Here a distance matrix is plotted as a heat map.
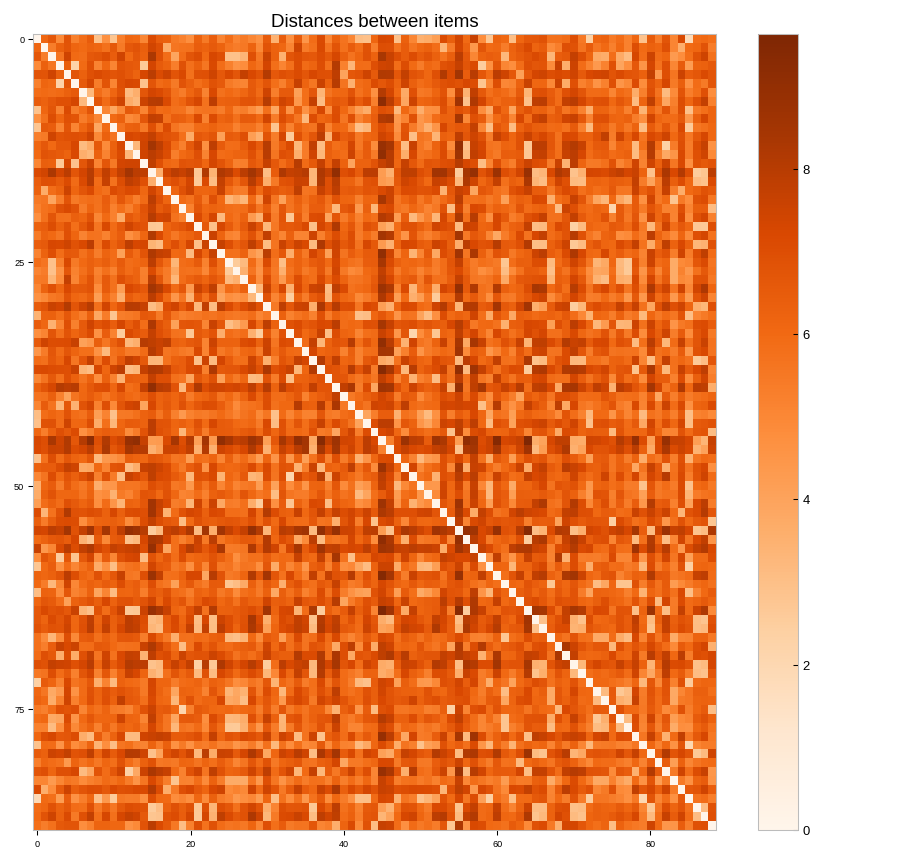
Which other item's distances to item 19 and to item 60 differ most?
75
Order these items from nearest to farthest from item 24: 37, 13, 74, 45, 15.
13, 37, 74, 15, 45
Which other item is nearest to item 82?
12
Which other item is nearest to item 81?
63
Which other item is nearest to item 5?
3
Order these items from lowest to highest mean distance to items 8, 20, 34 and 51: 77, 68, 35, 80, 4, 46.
35, 77, 68, 4, 80, 46
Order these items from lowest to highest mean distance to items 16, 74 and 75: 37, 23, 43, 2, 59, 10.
23, 2, 10, 59, 43, 37
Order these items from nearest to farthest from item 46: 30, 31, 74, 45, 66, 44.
30, 66, 45, 31, 74, 44
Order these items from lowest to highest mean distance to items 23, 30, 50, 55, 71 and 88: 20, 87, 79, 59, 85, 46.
87, 46, 79, 85, 59, 20
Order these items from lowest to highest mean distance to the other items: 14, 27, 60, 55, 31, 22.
31, 27, 22, 14, 60, 55
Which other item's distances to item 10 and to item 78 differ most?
37
